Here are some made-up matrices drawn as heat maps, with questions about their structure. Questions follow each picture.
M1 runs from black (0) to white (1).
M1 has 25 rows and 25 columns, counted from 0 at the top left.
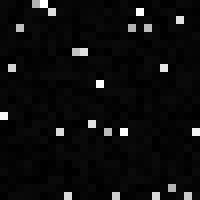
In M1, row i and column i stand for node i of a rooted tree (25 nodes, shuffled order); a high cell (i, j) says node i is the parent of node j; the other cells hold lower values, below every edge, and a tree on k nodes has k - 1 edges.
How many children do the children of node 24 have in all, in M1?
4
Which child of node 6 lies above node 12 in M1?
10
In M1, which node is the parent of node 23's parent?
16
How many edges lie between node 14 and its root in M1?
3
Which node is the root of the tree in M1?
3
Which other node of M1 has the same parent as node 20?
1
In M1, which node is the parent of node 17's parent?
8
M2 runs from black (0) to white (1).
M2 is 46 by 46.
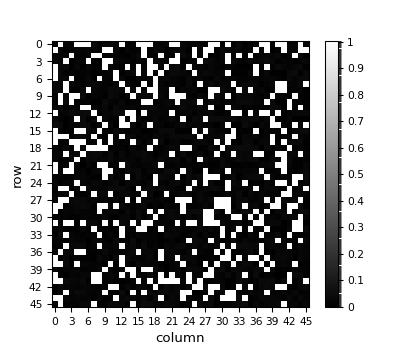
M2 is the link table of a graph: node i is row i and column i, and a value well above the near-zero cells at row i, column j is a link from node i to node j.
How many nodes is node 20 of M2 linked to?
3
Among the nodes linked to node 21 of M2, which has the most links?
node 0
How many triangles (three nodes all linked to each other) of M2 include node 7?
8
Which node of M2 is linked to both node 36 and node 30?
node 37
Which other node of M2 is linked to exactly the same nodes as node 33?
node 35
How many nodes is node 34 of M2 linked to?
4
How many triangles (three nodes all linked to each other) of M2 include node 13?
3
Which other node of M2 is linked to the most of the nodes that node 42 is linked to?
node 8
